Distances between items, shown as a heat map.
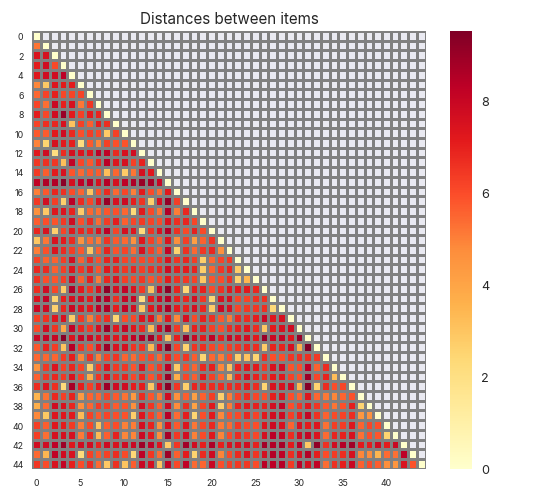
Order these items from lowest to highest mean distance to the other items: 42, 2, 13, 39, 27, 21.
21, 39, 13, 2, 27, 42
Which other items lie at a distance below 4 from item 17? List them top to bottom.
3, 13, 26, 30, 32, 36
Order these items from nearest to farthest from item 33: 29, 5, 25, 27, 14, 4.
25, 5, 14, 27, 29, 4
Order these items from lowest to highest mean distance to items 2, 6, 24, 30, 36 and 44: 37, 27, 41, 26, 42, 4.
26, 37, 27, 41, 4, 42
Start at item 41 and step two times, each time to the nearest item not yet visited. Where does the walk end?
7
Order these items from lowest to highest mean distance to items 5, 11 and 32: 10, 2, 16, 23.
16, 23, 10, 2
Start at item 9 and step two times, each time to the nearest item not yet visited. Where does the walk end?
4
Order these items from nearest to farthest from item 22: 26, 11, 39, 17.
11, 39, 17, 26
